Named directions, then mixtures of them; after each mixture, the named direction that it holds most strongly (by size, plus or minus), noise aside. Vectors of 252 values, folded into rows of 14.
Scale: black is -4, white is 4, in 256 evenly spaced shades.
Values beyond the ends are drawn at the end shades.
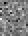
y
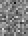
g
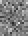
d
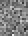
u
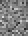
u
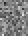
y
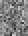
d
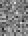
g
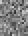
d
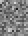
g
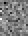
y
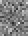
d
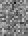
g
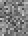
d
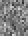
u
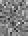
d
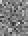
d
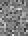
u
